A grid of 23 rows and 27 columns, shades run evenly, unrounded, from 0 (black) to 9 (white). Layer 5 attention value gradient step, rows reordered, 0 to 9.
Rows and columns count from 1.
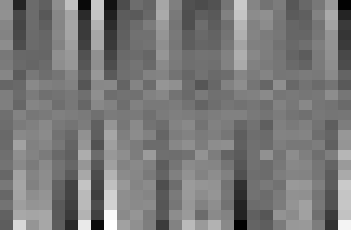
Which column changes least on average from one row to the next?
20
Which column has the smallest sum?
19
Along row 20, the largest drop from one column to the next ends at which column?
8
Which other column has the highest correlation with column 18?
14
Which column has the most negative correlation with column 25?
22
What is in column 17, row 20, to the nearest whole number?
5
